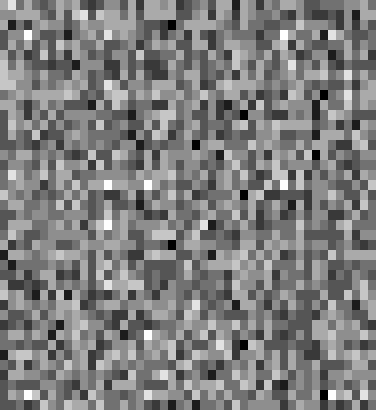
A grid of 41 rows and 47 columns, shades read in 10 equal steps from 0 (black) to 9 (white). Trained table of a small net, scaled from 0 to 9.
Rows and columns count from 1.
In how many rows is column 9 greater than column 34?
16
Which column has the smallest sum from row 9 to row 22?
40
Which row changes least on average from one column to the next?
25
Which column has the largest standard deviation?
14
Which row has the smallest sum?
7
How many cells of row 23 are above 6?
5
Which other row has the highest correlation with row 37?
41
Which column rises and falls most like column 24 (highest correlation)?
27
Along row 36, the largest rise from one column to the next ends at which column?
2
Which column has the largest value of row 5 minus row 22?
36
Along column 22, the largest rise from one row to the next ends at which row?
26
